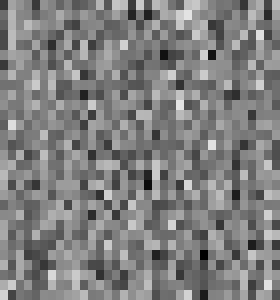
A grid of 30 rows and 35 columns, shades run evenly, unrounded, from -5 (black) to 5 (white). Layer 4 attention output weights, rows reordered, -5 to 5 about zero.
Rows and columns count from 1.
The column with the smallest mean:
30
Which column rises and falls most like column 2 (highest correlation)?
25
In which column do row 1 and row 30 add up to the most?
24
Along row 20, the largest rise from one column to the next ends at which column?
14
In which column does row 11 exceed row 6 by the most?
23
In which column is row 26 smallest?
26
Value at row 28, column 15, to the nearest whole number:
0
